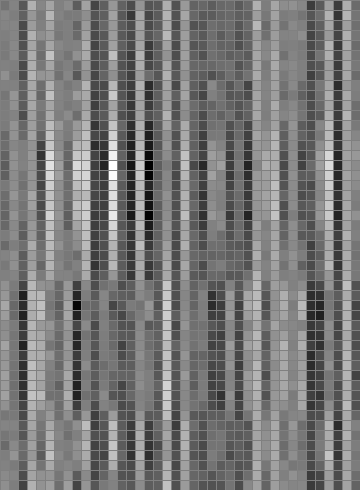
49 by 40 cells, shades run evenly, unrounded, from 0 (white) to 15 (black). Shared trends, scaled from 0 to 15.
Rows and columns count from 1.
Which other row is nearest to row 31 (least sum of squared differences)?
32
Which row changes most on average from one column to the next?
17
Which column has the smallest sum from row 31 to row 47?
19
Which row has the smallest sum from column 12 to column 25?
16
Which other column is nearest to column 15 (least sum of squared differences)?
38
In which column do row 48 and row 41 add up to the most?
35
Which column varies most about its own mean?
9
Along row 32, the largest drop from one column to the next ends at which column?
4
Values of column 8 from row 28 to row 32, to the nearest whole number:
7 6 6 5 5
